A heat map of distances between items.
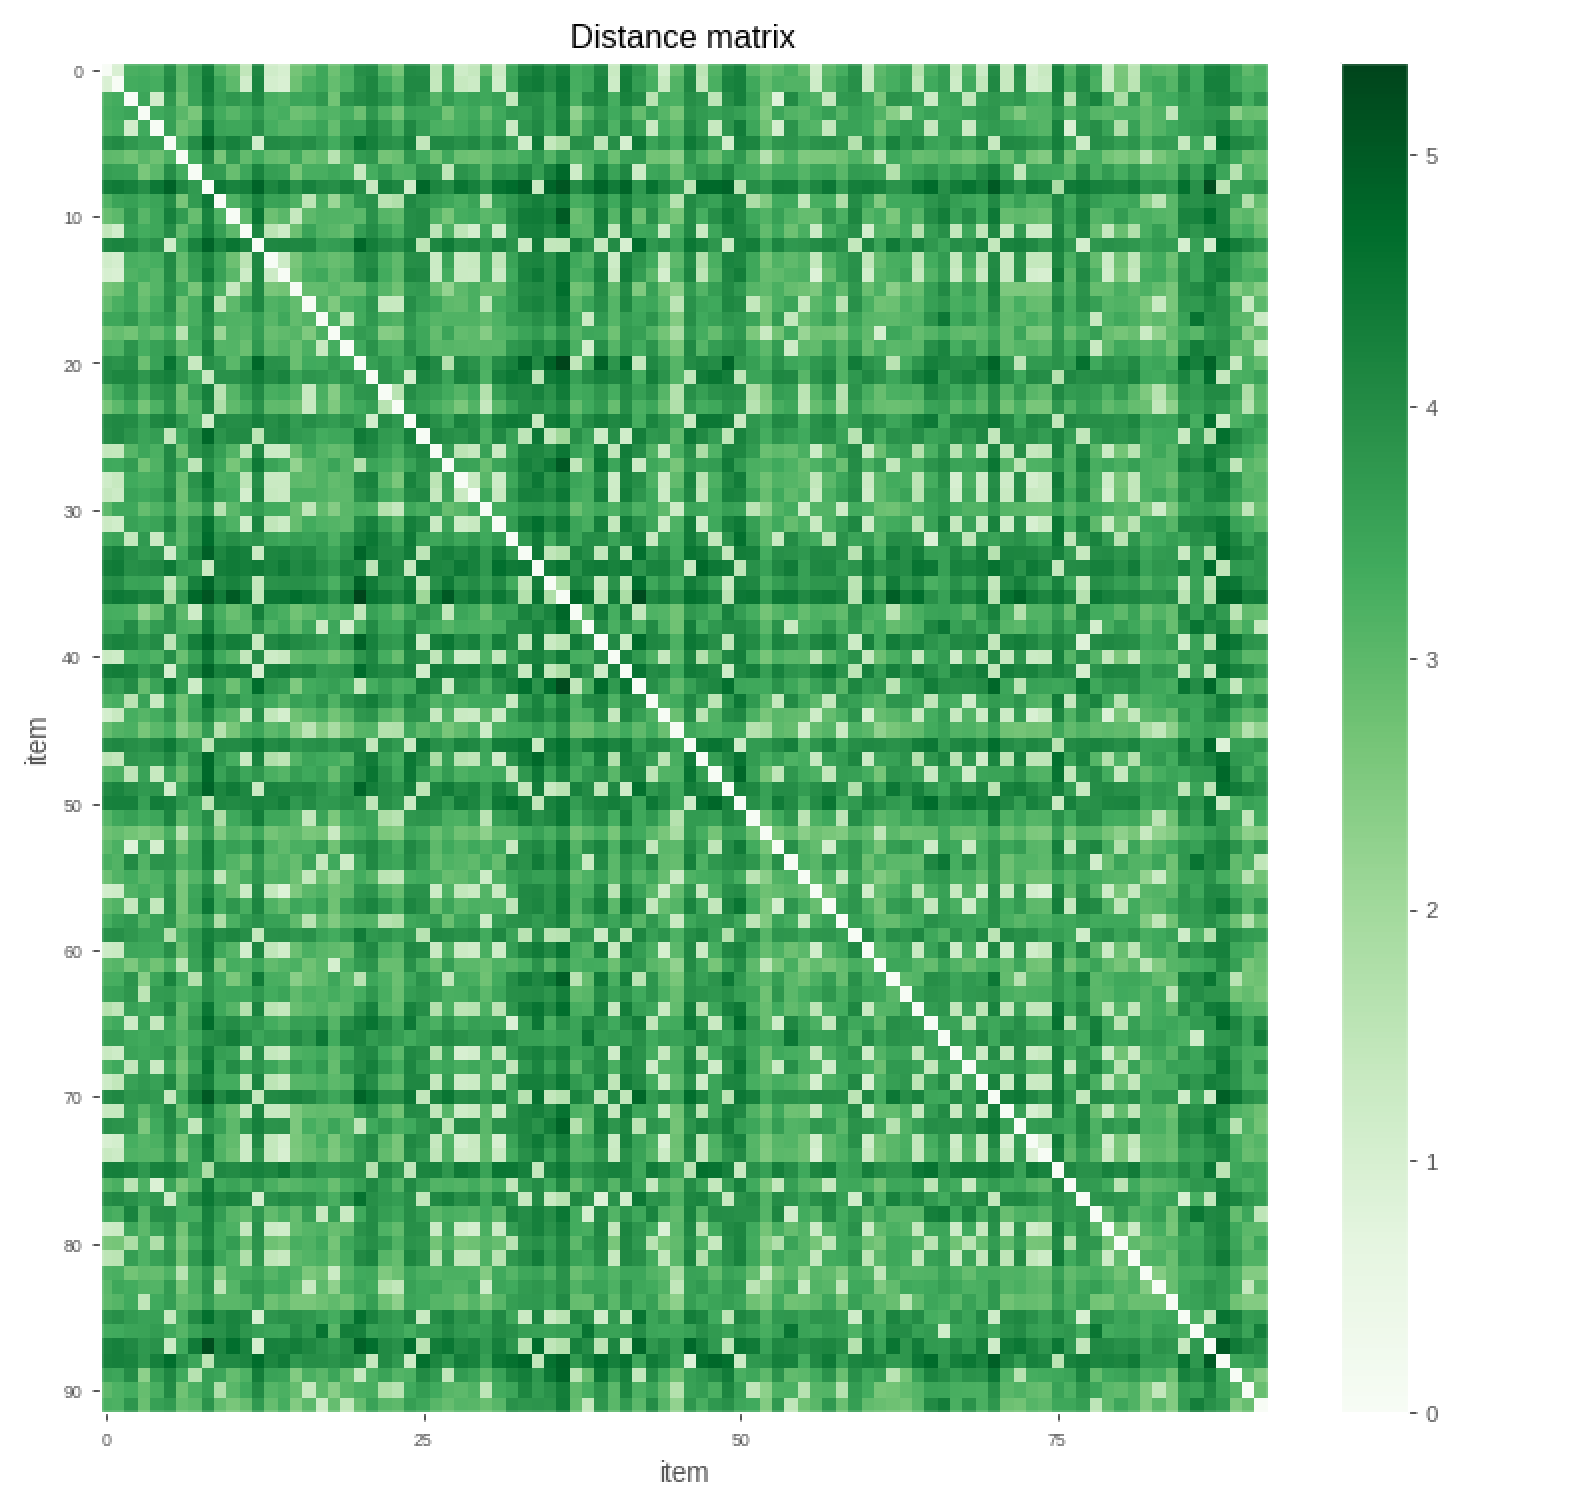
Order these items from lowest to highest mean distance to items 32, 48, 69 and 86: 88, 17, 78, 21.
17, 78, 21, 88
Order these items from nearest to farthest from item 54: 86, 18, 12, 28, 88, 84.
84, 28, 18, 12, 88, 86
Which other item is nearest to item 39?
77
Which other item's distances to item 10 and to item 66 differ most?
86
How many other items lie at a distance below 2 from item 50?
7
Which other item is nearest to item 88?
46
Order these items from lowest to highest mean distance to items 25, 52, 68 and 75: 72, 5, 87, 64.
5, 87, 72, 64
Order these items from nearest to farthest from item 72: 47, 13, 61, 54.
54, 61, 13, 47
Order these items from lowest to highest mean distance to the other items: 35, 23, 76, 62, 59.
23, 76, 62, 59, 35
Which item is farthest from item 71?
36
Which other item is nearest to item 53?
2
